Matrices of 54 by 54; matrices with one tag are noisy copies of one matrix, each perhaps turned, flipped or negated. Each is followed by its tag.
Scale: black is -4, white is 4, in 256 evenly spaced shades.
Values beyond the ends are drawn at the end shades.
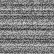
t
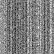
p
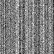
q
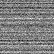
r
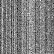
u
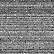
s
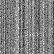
q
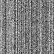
s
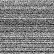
u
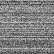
s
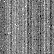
p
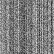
u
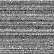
q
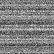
t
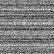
t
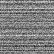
r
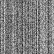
s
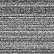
s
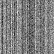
u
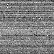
u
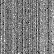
s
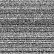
u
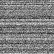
q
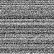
q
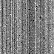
u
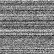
q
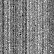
p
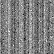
t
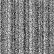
t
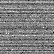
r
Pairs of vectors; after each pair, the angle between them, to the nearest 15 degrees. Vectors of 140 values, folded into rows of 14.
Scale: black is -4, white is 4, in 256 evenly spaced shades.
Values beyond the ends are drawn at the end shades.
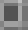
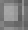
150 degrees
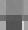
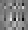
105 degrees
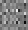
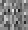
45 degrees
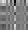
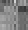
120 degrees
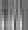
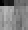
90 degrees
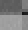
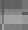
45 degrees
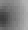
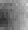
15 degrees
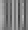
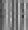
165 degrees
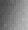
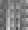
75 degrees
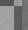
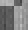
165 degrees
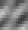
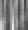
105 degrees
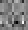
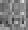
135 degrees
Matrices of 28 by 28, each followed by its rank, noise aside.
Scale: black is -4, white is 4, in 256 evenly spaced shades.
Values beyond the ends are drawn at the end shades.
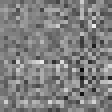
five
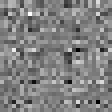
four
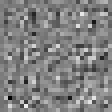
five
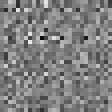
four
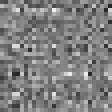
four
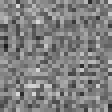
five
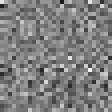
five
